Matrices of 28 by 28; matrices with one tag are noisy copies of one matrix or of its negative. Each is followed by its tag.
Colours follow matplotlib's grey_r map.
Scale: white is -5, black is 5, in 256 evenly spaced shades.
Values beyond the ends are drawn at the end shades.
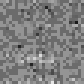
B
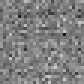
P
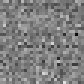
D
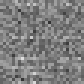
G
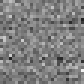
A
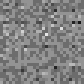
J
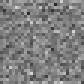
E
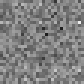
J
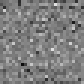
E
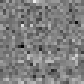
B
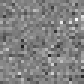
A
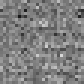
P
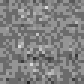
B
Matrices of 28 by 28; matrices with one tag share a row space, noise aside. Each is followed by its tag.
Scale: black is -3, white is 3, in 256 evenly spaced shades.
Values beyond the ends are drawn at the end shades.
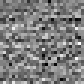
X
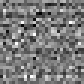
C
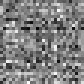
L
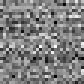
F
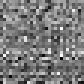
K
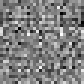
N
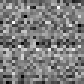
C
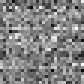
F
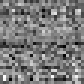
X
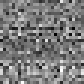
N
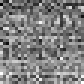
N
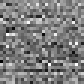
L
